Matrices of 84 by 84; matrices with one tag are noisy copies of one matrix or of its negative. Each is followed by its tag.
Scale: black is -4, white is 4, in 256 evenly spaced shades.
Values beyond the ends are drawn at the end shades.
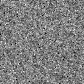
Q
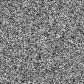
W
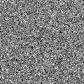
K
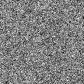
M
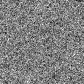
M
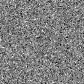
K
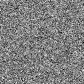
K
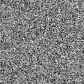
Q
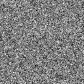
Q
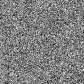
M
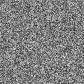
Q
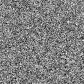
Q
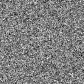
K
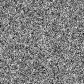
W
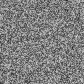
M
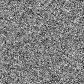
M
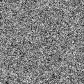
M
